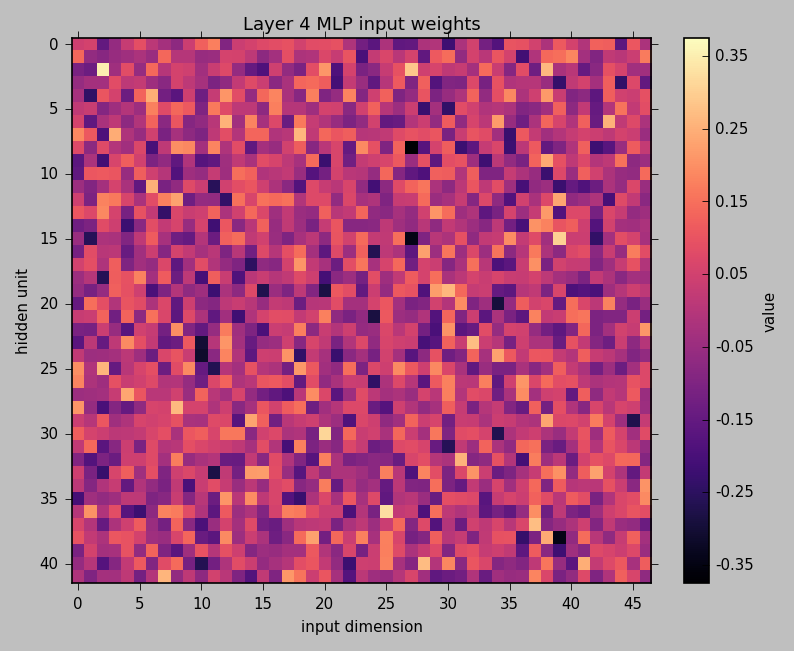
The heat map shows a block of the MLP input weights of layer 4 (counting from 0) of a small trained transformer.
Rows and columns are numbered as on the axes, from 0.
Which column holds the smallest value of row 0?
30
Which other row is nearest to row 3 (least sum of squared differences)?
37
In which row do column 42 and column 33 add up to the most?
33
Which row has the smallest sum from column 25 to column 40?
8
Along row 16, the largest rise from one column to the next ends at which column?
28
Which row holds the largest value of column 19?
38
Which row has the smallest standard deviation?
39
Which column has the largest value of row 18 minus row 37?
29
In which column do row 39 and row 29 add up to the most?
42
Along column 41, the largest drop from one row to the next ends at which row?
11
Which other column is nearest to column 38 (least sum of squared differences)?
19
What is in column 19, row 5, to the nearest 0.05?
-0.05
